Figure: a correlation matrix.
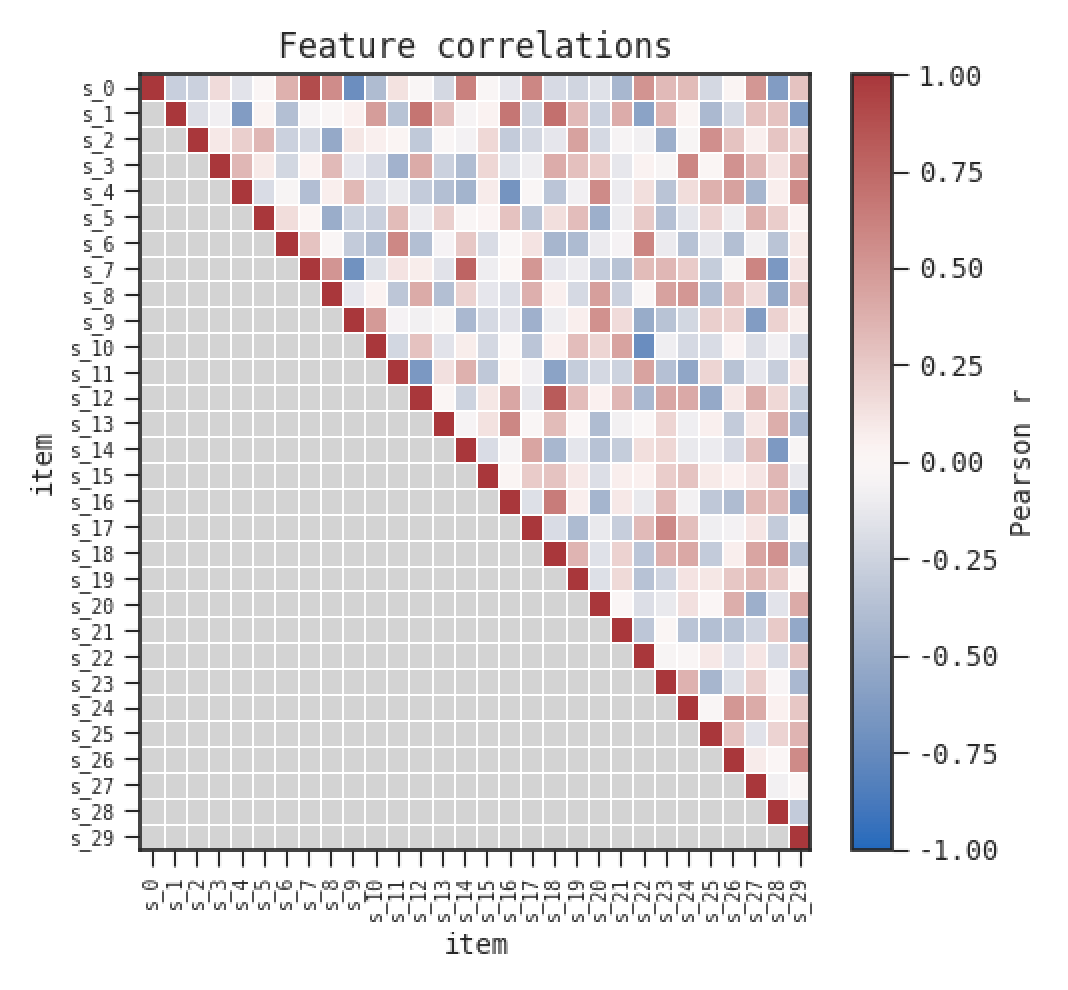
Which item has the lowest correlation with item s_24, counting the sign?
s_11
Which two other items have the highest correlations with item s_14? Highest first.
s_7, s_0
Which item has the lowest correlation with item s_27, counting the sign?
s_9
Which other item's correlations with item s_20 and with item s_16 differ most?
s_4
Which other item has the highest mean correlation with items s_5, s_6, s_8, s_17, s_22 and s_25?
s_0
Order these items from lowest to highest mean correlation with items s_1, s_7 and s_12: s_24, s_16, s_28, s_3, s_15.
s_28, s_15, s_3, s_24, s_16
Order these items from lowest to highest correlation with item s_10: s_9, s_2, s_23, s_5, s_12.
s_5, s_23, s_2, s_12, s_9
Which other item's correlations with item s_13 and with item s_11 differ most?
s_18
